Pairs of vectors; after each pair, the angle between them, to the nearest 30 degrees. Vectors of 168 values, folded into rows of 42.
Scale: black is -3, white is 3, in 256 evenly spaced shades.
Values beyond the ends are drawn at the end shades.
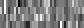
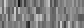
30 degrees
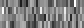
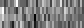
60 degrees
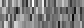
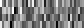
60 degrees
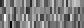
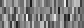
30 degrees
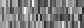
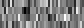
120 degrees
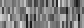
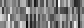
30 degrees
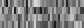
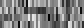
60 degrees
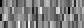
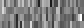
90 degrees
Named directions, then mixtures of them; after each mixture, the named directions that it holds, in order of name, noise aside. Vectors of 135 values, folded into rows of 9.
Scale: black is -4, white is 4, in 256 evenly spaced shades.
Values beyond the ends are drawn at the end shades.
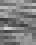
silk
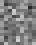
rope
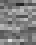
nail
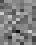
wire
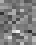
wire.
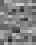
nail, wire.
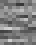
nail, silk.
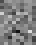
wire.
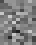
wire.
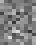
wire.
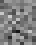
wire.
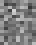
rope.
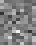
wire.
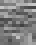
nail, silk.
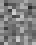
rope.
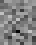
wire.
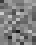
wire.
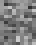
rope, silk.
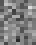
rope.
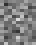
rope, wire.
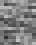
rope, silk.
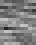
silk.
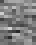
silk, wire.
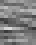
nail, silk.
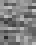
rope, silk.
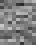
nail, wire.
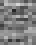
nail, rope.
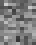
rope, silk.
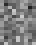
rope.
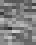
silk, wire.
